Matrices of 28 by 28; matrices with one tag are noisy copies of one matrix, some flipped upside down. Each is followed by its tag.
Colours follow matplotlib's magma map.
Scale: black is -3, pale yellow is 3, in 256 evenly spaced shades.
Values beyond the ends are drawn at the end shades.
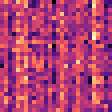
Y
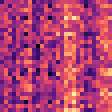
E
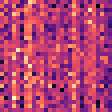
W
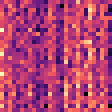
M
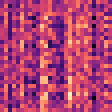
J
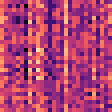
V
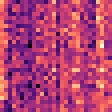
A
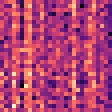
W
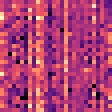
V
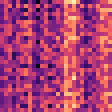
E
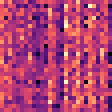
M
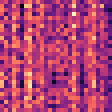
W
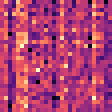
Y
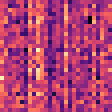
V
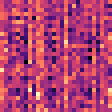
V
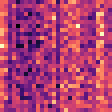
A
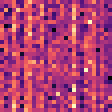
W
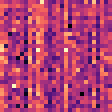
V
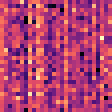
V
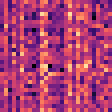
J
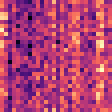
A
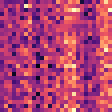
E
